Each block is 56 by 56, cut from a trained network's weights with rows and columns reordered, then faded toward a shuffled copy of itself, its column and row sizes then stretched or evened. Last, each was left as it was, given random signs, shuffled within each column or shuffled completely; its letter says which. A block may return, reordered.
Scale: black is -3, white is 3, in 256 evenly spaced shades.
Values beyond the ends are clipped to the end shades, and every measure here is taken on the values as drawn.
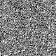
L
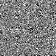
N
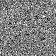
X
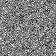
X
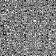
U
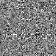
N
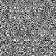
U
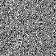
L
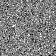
X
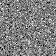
X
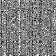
U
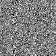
N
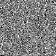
L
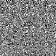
N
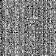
U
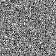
L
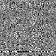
U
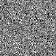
U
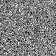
X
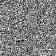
L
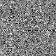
N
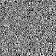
U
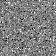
X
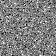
X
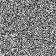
X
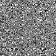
U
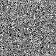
L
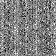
L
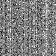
L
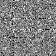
N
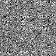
N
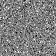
X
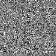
N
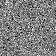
X
